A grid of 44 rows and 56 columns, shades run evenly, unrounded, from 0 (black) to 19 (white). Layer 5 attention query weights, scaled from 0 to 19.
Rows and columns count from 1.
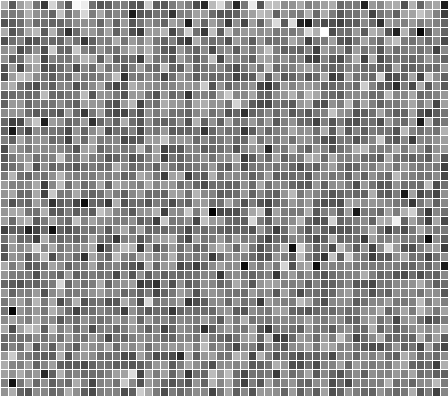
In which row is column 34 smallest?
17
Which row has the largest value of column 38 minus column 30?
1
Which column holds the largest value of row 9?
48
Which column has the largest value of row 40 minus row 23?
11
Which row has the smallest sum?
26
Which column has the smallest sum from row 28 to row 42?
40
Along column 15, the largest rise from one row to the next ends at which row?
28
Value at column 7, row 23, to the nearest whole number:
4
